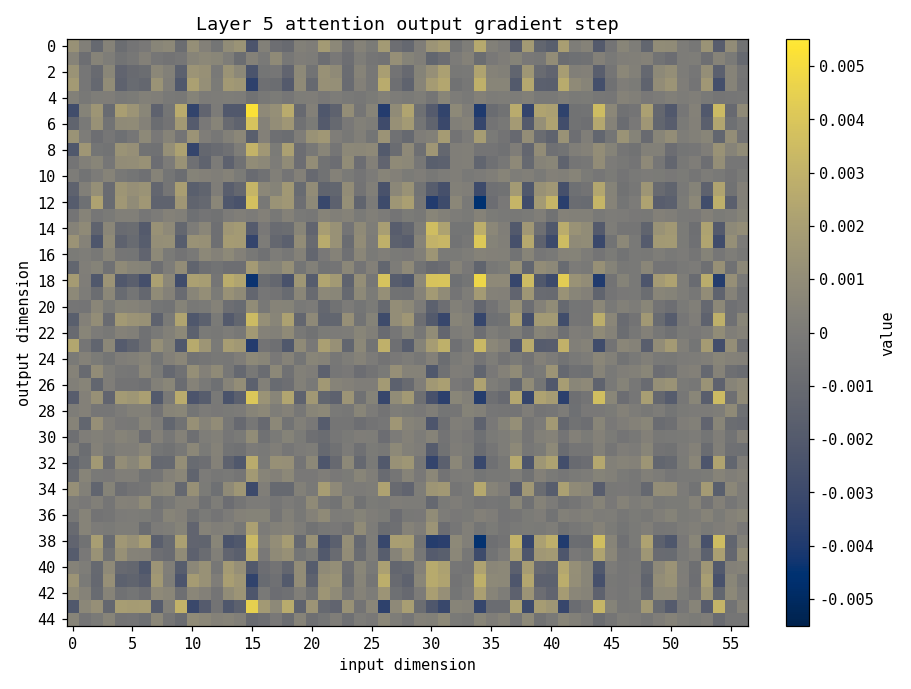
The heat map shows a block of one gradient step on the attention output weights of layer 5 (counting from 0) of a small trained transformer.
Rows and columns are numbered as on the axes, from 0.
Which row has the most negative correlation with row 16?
35
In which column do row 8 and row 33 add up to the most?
15
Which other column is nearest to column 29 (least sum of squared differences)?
36
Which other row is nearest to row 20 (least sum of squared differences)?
31
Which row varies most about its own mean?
18
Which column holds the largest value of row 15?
34
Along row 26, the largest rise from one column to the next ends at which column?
41
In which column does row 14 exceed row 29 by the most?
30
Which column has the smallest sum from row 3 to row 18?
10
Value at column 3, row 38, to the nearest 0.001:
-0.001
